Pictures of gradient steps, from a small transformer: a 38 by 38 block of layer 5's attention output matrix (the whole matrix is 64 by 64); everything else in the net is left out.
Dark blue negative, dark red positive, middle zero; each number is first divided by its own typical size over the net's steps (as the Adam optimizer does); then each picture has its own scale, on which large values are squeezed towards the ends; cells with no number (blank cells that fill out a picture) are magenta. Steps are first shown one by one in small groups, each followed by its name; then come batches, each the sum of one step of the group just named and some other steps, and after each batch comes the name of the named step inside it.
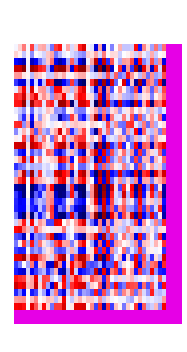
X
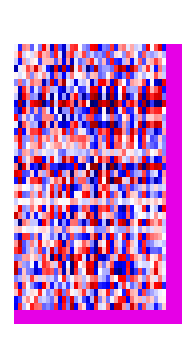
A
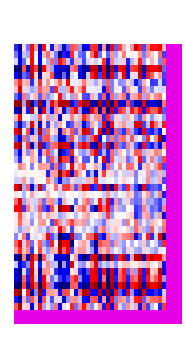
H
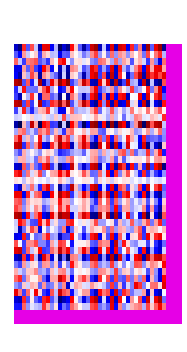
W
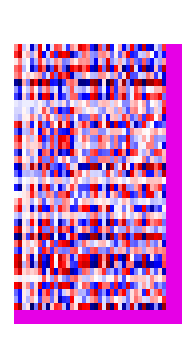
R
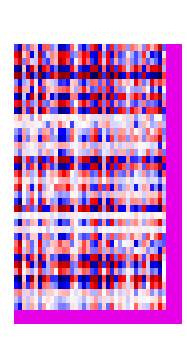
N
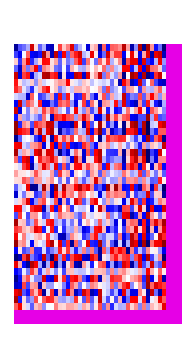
H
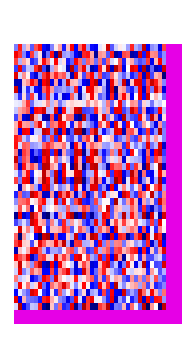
R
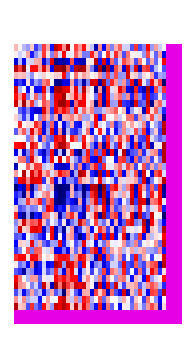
X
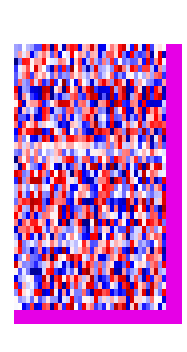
A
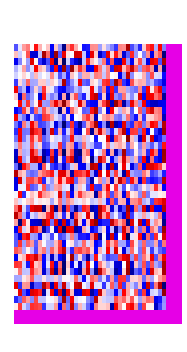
A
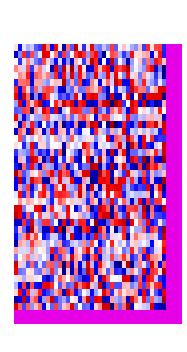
A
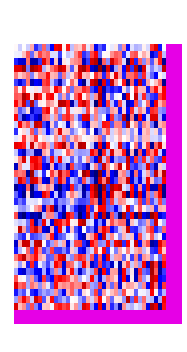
X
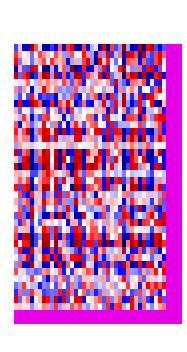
A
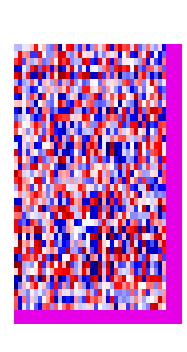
N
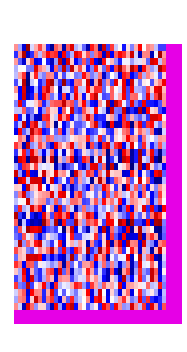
A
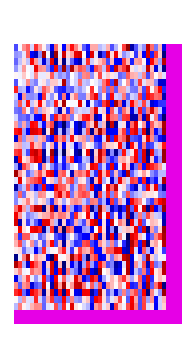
A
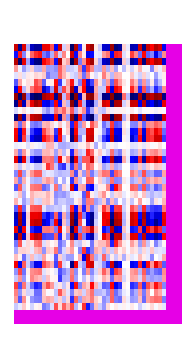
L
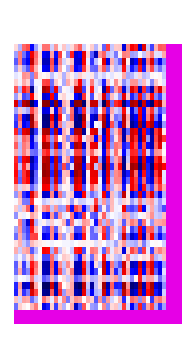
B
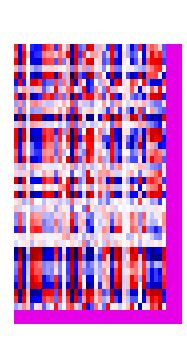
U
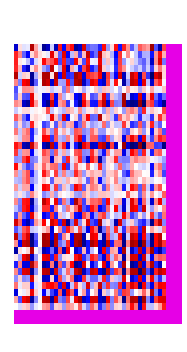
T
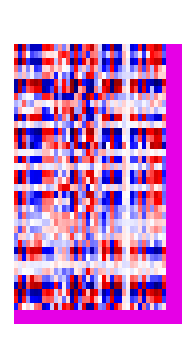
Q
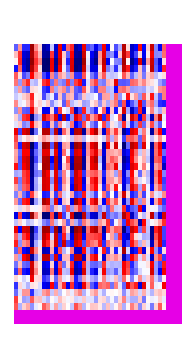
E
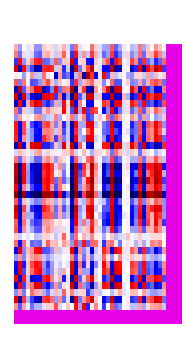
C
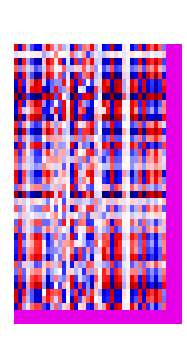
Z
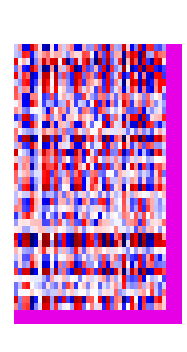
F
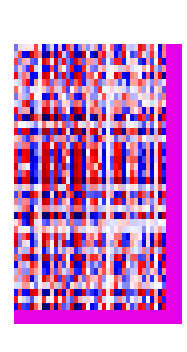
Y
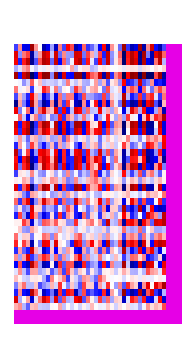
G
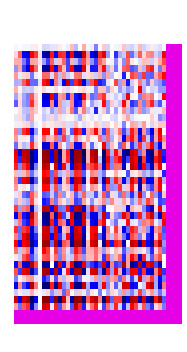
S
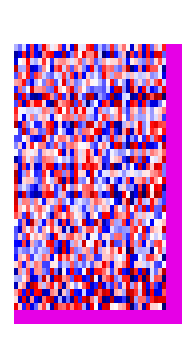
C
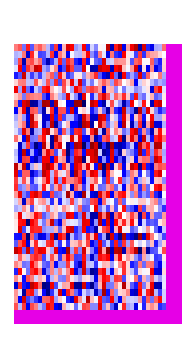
B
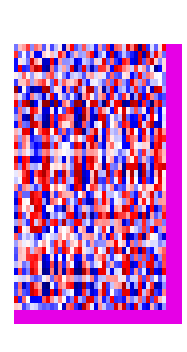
B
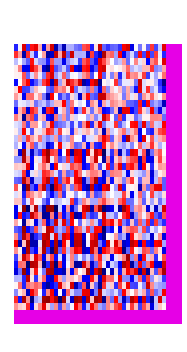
S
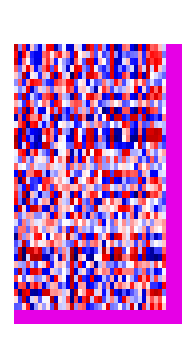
U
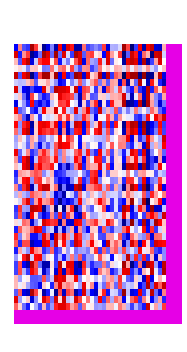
G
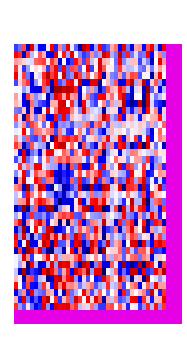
T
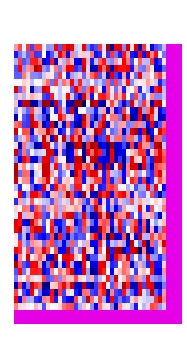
B
